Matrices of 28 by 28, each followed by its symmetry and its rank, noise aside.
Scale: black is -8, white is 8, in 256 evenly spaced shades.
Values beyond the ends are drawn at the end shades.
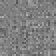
antisymmetric, rank six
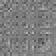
symmetric, rank four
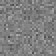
no symmetry, rank six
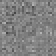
symmetric, rank six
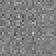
no symmetry, rank four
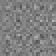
no symmetry, rank three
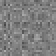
no symmetry, rank four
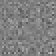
antisymmetric, rank four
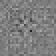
symmetric, rank four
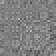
symmetric, rank four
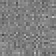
no symmetry, rank four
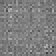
symmetric, rank four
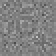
symmetric, rank six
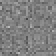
no symmetry, rank six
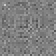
symmetric, rank four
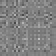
symmetric, rank three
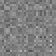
no symmetry, rank three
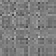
no symmetry, rank three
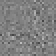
antisymmetric, rank four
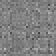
no symmetry, rank four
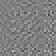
no symmetry, rank four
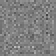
antisymmetric, rank six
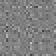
antisymmetric, rank four
